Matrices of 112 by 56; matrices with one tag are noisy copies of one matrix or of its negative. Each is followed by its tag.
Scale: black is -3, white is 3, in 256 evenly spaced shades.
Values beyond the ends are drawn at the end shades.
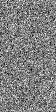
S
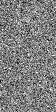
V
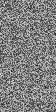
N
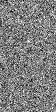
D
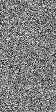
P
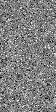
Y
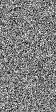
P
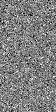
P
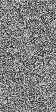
S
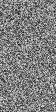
V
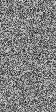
S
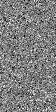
Y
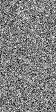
V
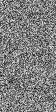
N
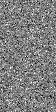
S
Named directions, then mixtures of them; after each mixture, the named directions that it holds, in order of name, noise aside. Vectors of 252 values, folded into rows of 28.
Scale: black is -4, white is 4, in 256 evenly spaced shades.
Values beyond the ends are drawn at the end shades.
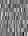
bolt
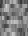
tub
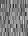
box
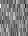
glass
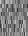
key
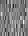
bolt, box.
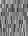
key.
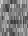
box, tub.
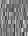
bolt, key.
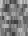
tub.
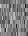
box, glass.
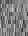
bolt, key.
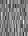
bolt, box.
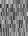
glass, key.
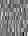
bolt.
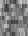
tub.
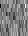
glass.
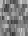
tub.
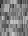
box, tub.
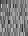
box, key.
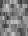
tub.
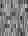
box, tub.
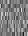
bolt.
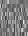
bolt, key.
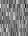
glass.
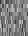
key.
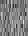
bolt, box.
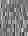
bolt, key.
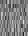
bolt, box.
